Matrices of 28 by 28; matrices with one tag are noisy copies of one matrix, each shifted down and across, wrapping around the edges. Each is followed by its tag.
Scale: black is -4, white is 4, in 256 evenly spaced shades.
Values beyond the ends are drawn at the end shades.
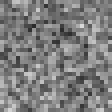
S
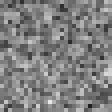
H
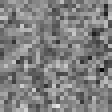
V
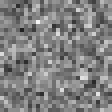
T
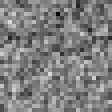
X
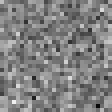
S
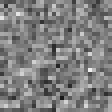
V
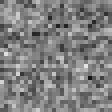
X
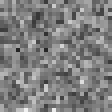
H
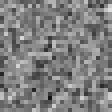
V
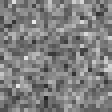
S
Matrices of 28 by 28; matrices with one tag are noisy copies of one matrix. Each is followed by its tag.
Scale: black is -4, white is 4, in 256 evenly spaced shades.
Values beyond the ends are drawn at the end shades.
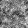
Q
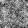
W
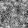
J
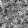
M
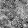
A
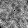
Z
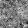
A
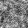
J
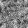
M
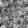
M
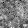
A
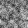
Z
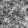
Q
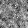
Z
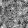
M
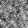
Z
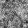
A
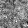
A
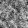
Z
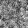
Z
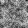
W
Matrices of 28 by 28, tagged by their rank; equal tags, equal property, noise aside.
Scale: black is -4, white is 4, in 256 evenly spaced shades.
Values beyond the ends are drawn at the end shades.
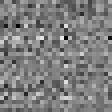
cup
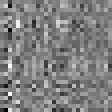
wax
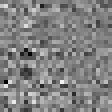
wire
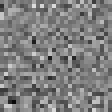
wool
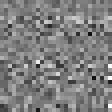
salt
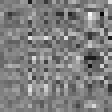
wire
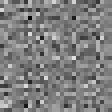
wax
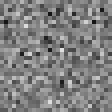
wool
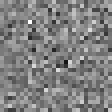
wool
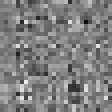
wax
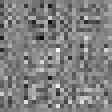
cup
